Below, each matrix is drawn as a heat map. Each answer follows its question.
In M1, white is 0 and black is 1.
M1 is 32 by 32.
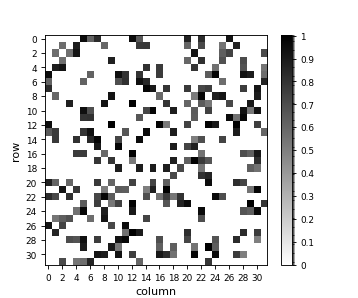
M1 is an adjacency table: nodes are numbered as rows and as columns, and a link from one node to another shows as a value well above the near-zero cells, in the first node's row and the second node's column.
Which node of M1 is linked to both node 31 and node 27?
node 13
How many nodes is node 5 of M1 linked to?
11
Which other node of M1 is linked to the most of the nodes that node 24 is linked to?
node 16
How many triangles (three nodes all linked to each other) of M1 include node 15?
3
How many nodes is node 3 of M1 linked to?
6
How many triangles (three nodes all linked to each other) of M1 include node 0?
6
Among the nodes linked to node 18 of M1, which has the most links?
node 22
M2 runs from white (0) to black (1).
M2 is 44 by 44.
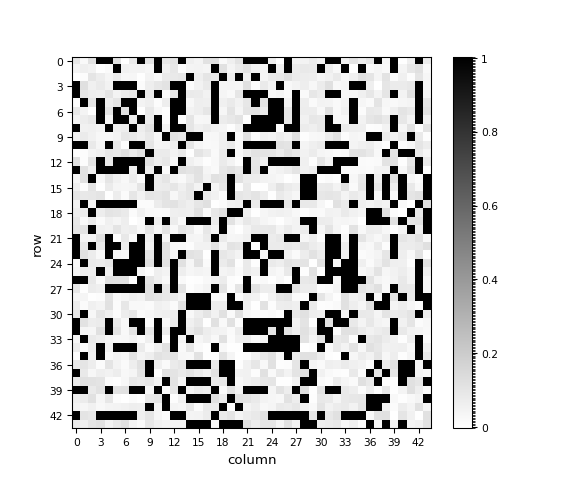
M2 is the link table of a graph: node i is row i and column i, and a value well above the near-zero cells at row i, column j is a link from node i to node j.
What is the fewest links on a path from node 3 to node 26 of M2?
2
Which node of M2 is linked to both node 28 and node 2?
node 14
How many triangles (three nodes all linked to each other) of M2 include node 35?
6
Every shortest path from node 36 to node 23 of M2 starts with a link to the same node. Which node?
node 37
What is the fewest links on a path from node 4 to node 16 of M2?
3
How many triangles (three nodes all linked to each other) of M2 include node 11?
5
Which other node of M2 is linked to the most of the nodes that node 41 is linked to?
node 19
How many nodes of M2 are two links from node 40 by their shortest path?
9
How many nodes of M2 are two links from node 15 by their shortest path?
7
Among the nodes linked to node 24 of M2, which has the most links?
node 42
